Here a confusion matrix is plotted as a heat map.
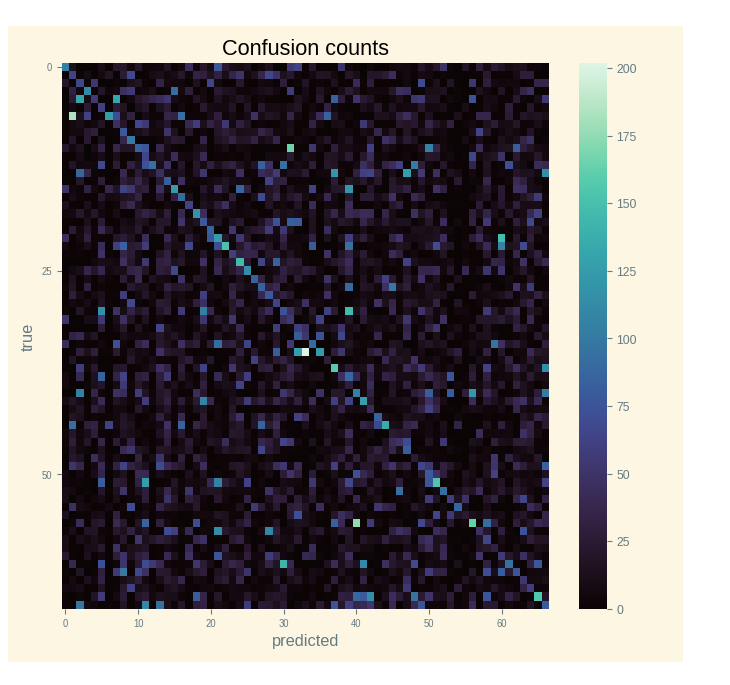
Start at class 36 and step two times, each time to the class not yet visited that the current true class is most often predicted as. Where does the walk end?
44
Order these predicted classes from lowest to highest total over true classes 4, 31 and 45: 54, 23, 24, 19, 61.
54, 61, 24, 19, 23
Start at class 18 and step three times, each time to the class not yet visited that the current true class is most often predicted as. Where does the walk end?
50
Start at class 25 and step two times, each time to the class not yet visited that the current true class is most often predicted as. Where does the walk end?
39
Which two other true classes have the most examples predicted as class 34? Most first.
22, 15
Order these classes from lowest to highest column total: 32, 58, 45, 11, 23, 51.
23, 32, 51, 45, 58, 11
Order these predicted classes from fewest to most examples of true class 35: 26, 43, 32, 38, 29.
26, 43, 38, 29, 32
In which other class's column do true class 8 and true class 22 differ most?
60
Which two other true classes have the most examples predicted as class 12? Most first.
61, 4
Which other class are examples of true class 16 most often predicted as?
27
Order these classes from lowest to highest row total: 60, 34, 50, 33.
33, 50, 60, 34
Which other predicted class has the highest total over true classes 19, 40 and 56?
58
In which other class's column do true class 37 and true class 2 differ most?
66
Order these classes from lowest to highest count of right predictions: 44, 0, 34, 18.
34, 0, 18, 44
